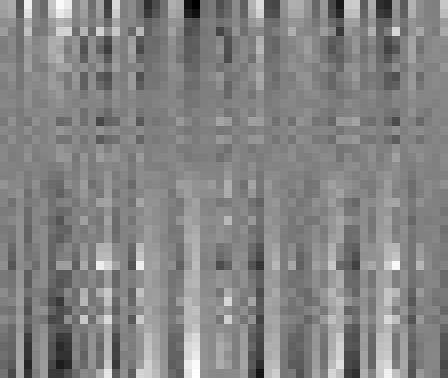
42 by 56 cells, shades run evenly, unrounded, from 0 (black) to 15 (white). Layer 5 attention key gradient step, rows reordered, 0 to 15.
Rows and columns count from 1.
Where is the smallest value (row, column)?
1, 25
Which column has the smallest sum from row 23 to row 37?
33
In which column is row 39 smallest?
8
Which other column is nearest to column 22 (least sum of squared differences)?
37
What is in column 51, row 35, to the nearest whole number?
9
